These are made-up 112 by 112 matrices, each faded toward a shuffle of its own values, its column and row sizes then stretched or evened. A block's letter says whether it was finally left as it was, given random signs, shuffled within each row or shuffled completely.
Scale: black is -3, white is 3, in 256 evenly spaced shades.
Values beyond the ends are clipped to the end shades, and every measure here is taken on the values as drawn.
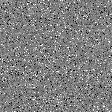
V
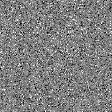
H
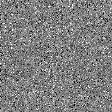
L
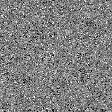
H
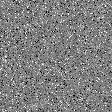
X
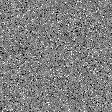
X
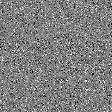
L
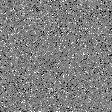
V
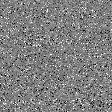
V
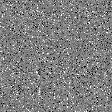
L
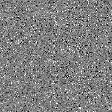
H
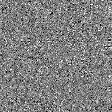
H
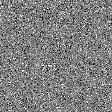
L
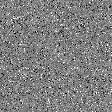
V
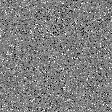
V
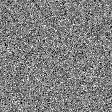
X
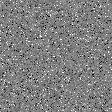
X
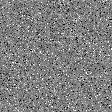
X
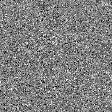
L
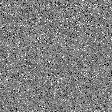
V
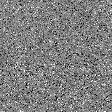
V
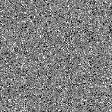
H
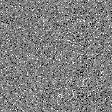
H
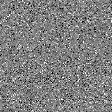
H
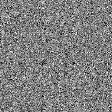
H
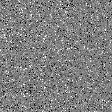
L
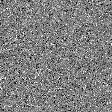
V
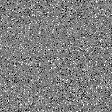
H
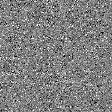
L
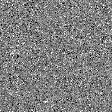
L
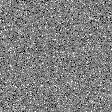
X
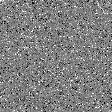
V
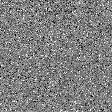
V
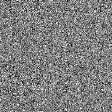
L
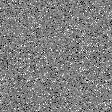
V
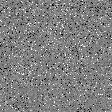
V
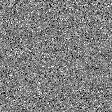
V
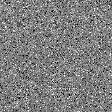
L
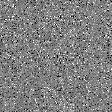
H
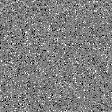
H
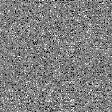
H
